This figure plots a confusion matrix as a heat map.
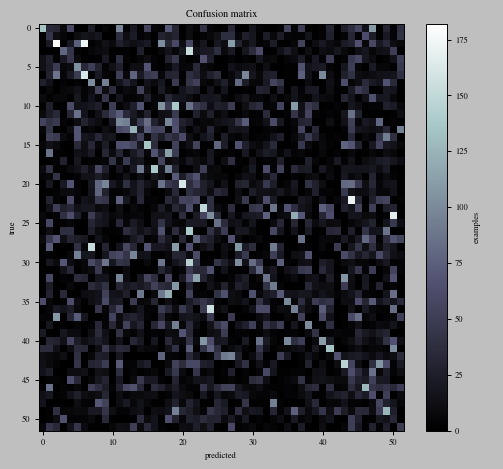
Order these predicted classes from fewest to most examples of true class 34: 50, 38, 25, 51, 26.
51, 38, 25, 26, 50
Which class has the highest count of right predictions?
2
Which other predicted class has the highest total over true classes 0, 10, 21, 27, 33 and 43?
19
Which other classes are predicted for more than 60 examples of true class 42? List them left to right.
17, 26, 27
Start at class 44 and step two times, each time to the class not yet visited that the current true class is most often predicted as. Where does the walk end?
49
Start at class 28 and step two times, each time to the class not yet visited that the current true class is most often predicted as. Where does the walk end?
9
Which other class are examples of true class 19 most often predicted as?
22
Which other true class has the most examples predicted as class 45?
37
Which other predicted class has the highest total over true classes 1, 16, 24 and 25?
50
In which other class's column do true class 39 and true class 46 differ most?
1
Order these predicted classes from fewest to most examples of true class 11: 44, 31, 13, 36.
31, 13, 36, 44
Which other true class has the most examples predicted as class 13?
29
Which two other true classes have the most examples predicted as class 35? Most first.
40, 23
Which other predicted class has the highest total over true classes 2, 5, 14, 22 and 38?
44
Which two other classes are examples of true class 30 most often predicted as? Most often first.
21, 28
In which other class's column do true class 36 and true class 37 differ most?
24
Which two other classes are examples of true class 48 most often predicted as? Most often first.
33, 8
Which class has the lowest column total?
42
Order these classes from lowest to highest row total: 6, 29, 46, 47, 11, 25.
47, 25, 11, 29, 46, 6
